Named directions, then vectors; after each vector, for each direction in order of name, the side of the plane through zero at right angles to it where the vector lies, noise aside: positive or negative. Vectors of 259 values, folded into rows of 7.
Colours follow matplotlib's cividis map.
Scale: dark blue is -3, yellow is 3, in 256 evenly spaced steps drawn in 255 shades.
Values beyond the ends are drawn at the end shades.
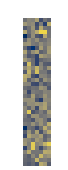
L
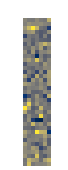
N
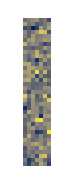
positive, negative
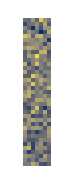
negative, negative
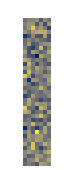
positive, positive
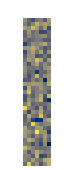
negative, positive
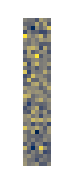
negative, negative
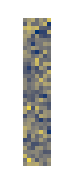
negative, positive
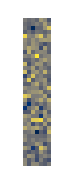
negative, negative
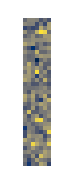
positive, negative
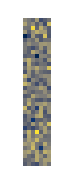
positive, positive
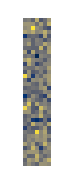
positive, positive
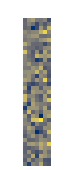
positive, negative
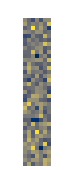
positive, positive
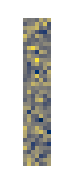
negative, positive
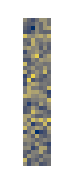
negative, negative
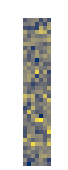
positive, negative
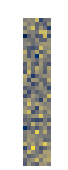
positive, positive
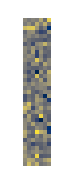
negative, positive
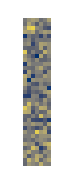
positive, positive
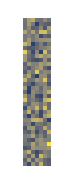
positive, negative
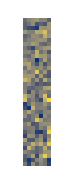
positive, negative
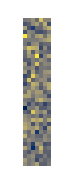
negative, negative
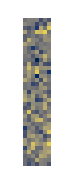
positive, negative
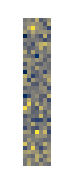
positive, positive
